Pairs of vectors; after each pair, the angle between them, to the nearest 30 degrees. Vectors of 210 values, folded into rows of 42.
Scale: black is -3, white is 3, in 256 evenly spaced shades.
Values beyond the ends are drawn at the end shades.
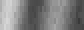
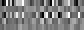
90 degrees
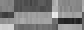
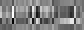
120 degrees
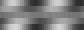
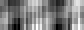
150 degrees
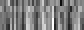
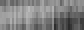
60 degrees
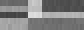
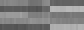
120 degrees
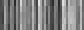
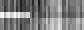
120 degrees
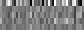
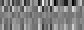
120 degrees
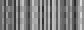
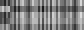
30 degrees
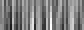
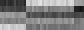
90 degrees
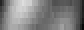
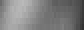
30 degrees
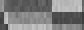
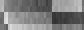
30 degrees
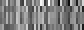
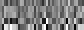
120 degrees
